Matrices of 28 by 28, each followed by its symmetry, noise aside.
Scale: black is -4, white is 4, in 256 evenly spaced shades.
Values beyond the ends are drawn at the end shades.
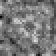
symmetric across the other diagonal.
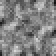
same after a half turn.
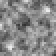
symmetric.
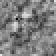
symmetric.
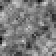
symmetric.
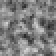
antisymmetric.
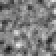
no symmetry.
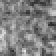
antisymmetric.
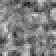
antisymmetric.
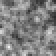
symmetric across the other diagonal.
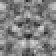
mirrored left to right.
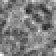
symmetric across the other diagonal.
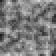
same after a half turn.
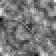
symmetric across the other diagonal.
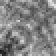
symmetric across the other diagonal.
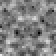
mirrored left to right.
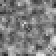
symmetric.
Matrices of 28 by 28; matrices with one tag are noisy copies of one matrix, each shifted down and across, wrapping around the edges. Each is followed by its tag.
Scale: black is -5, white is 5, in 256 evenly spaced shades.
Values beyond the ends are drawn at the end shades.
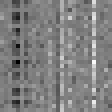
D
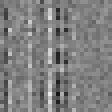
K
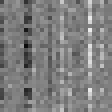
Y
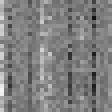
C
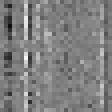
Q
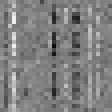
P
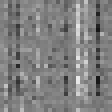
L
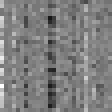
Y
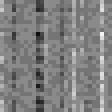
Y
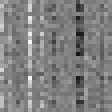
Y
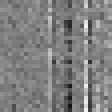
Q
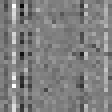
K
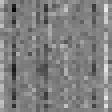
L
